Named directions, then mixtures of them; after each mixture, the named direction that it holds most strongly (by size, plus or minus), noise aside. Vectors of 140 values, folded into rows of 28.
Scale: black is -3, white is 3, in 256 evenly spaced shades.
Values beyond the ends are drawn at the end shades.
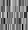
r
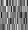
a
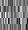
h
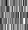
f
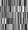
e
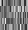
e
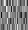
a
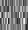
h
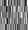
a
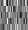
a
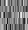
f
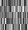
e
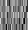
f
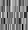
r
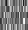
f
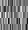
h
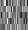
a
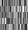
e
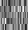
e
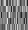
a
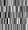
h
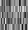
e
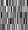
a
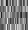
a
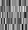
r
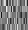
a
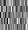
h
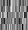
r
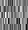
h
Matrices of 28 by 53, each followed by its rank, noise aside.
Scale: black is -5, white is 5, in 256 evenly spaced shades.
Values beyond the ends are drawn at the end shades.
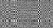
one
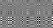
one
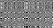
one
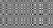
one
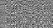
four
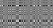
one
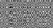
three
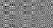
one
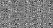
five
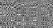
four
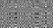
two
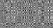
two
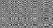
two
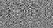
five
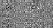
five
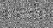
five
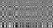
one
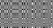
one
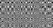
one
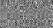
five
